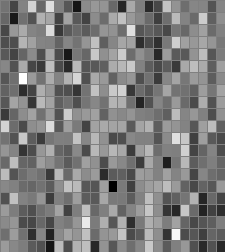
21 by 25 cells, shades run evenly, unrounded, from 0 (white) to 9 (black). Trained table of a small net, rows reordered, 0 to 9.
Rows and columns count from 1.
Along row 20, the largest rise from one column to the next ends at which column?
21
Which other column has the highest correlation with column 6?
23
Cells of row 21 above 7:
4
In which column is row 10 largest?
1
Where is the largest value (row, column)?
16, 13
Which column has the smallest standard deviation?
24
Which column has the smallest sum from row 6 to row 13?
6
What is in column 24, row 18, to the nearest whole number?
7
